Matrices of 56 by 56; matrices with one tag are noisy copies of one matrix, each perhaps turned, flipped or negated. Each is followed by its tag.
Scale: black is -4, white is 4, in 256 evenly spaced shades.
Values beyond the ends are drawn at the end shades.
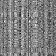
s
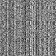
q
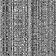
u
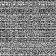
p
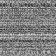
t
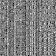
q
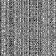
p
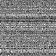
t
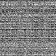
p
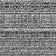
u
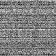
p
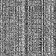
u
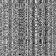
s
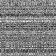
t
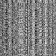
s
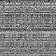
u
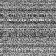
s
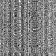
s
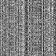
u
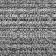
s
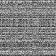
p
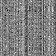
u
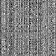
p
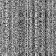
s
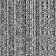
q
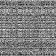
p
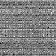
p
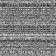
t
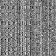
q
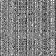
p
